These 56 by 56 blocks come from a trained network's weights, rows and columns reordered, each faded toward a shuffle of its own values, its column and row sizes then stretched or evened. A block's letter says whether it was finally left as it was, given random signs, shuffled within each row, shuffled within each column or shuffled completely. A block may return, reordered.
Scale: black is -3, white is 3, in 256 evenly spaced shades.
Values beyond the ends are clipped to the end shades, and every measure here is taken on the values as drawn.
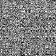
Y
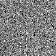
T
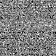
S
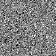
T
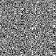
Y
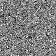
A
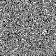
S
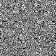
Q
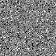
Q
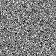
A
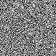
A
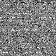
S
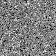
A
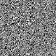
Q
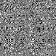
Y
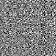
Y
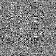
Y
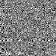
Y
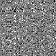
Y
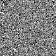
T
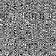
Y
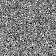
A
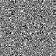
Y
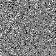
T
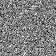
A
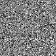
Q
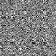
Y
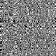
Y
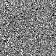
T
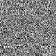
Y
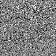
S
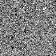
T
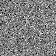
A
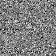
S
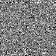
S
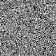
T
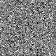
T
